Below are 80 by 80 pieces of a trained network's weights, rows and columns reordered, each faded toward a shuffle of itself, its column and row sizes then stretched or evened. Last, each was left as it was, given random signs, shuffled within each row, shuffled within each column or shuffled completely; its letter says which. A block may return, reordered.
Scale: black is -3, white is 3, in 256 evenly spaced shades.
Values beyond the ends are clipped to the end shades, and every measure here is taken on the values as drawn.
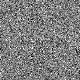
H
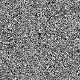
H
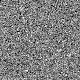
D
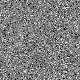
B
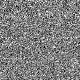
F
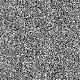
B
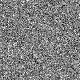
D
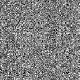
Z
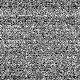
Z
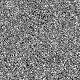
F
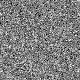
D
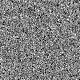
D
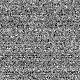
F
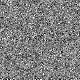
F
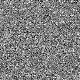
F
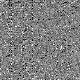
Z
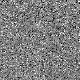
H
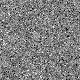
D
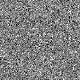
H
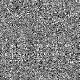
Z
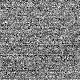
F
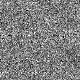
F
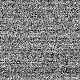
Z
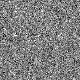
H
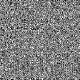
Z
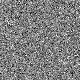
D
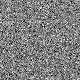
D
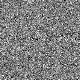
F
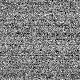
F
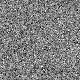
D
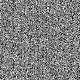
B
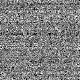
Z
